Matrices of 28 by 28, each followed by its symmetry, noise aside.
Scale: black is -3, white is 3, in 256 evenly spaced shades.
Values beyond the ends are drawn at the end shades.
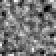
symmetric across the other diagonal.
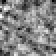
no symmetry.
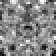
mirrored left to right.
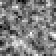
no symmetry.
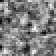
no symmetry.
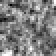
no symmetry.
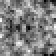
mirrored top to bottom.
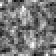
same after a half turn.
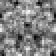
mirrored left to right.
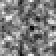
mirrored top to bottom.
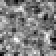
symmetric across the other diagonal.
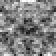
mirrored left to right.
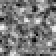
no symmetry.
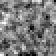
no symmetry.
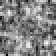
same after a half turn.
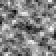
same after a half turn.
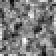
same after a half turn.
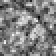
symmetric across the other diagonal.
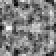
mirrored top to bottom.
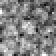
symmetric across the other diagonal.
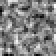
antisymmetric.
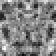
mirrored left to right.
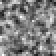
antisymmetric.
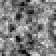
mirrored top to bottom.
